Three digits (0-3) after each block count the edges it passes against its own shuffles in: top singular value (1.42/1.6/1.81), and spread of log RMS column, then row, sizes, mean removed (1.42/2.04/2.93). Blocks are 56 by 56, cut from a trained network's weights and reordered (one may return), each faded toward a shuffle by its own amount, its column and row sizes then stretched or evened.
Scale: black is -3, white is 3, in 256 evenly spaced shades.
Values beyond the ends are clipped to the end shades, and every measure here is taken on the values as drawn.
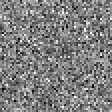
0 0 0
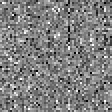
1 1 0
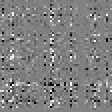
1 3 3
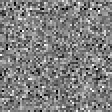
0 0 1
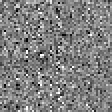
0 2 0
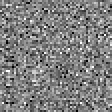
2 0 1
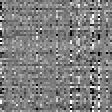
3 3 0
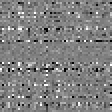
2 2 3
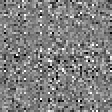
0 2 2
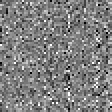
1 2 0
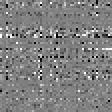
2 2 3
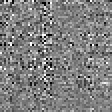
2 2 2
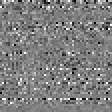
1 0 3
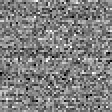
0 0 1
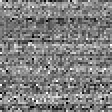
3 0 2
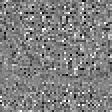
0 1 2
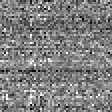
2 1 2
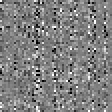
0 3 1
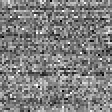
2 0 0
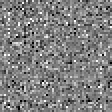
0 1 2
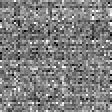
2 2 0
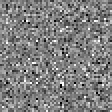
1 1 1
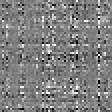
2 3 2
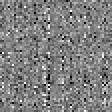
3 2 1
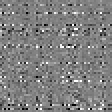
1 2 3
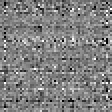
1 2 2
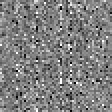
1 2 0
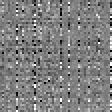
2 3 0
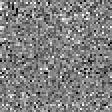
0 0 2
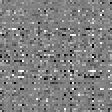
0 2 3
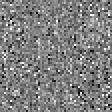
0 2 0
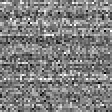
3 0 1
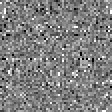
1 0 1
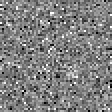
0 0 0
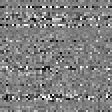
0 1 3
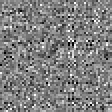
3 1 1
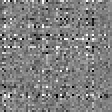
1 2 2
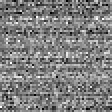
3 0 2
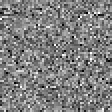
0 0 1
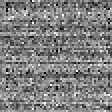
3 1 0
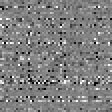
1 1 3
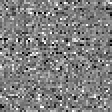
0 1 2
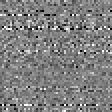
1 0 3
